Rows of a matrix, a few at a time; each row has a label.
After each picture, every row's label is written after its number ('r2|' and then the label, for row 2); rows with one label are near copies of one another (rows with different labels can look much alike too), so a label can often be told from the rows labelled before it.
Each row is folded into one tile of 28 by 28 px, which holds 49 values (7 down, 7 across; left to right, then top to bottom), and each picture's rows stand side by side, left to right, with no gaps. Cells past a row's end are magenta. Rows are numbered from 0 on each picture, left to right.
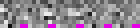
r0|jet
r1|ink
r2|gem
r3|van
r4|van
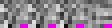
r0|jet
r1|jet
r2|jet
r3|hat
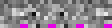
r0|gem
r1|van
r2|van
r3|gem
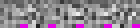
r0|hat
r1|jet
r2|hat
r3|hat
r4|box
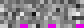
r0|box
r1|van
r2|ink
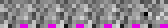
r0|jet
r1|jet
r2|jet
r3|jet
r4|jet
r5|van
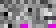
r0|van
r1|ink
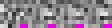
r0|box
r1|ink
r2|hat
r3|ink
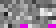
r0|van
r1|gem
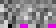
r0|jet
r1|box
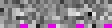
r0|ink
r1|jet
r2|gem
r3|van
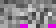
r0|hat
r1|box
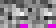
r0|hat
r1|ink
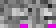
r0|gem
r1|ink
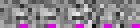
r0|ink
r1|hat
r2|ink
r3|jet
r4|van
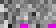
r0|jet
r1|van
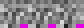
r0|box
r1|box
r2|jet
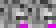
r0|ink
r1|ink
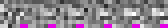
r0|box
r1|hat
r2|hat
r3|ink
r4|gem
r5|gem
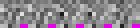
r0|box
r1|box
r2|van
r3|van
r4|jet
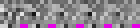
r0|box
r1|van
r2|van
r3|van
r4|van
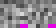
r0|hat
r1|box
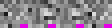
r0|van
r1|ink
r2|ink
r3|van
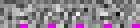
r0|hat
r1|box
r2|box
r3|ink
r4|van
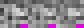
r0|hat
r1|hat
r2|gem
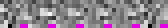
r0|jet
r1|gem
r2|gem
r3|ink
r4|ink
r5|jet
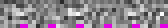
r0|hat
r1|jet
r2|gem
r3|box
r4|ink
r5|box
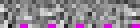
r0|jet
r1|gem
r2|jet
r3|van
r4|hat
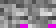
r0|hat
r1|gem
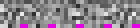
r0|box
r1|van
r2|ink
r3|hat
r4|box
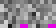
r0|jet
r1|van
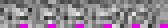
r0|hat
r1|ink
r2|hat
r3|hat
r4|box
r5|jet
